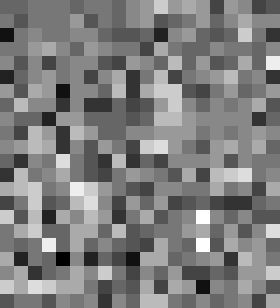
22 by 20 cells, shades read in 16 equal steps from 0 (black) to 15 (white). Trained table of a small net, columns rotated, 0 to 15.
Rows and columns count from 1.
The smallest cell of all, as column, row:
5, 19
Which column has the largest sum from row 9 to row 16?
3
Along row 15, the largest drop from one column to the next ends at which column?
4
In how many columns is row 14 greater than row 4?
12
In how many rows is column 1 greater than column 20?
8
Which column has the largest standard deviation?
15
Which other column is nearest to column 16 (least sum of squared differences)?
14
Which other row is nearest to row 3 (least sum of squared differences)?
2
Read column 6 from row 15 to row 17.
11 8 10
